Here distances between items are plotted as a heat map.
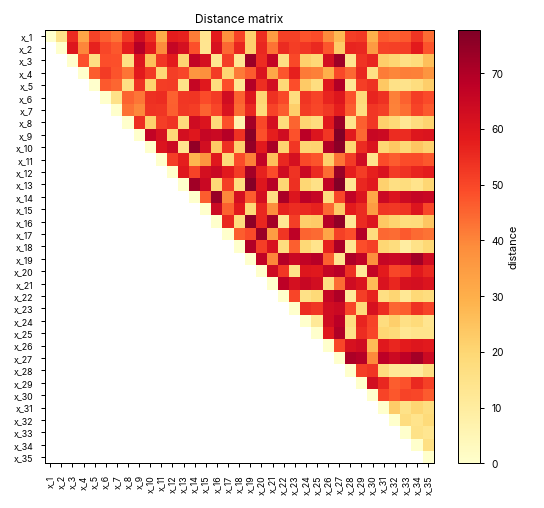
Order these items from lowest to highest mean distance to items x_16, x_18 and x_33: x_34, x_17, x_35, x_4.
x_34, x_35, x_4, x_17
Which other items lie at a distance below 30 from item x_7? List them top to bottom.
x_6, x_20, x_23, x_29
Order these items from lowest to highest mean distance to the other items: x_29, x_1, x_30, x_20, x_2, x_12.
x_1, x_30, x_2, x_29, x_20, x_12
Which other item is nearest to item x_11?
x_30
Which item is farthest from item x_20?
x_17
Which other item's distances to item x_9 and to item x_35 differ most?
x_24
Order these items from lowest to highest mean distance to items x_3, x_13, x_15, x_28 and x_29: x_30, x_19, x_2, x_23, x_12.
x_23, x_2, x_30, x_12, x_19
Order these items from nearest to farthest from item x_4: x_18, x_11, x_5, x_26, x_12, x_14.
x_11, x_26, x_14, x_18, x_5, x_12
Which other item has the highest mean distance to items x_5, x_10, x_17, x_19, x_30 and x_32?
x_9
